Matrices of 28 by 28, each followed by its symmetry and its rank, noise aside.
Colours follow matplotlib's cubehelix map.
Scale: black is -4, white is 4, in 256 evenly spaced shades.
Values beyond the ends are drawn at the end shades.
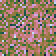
symmetric, rank seven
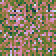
symmetric, rank six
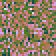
antisymmetric, rank six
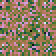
symmetric, rank five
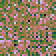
symmetric, rank six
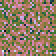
no symmetry, rank seven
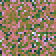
no symmetry, rank six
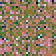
no symmetry, rank six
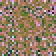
no symmetry, rank five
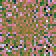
no symmetry, rank five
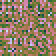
antisymmetric, rank six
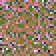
no symmetry, rank six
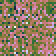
no symmetry, rank five
